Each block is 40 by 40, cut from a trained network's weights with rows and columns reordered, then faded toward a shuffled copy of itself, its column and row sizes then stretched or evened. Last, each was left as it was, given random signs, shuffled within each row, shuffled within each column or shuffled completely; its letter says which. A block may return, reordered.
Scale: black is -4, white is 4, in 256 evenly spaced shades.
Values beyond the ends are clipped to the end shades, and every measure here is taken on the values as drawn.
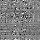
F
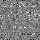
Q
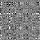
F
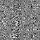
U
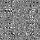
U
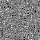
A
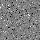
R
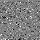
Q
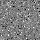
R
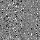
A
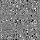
U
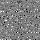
Q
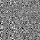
F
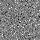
R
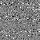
Q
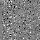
A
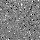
R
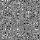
U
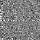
U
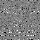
Q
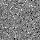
R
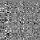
F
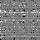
F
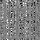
F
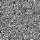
A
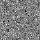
A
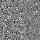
A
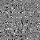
U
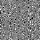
A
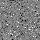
R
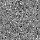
A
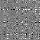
F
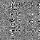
U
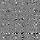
U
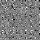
U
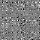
U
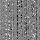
A
